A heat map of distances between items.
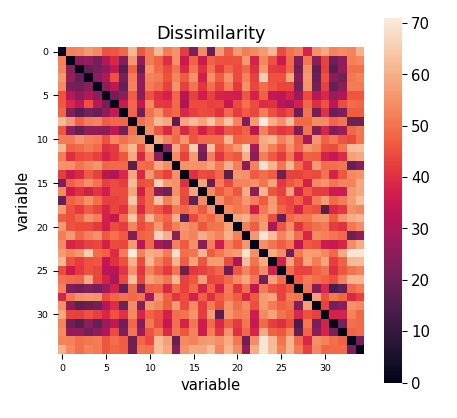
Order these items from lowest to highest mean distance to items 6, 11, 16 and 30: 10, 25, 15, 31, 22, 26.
22, 31, 25, 26, 10, 15
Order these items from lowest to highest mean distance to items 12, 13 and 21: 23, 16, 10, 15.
16, 10, 15, 23
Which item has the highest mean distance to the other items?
23
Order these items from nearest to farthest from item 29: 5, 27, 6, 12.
27, 5, 6, 12
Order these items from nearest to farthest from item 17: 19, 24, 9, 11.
9, 19, 24, 11
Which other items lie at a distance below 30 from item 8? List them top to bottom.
13, 21, 33, 34
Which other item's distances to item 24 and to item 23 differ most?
26
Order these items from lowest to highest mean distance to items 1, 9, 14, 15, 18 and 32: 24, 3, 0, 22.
3, 22, 0, 24
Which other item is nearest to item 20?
24
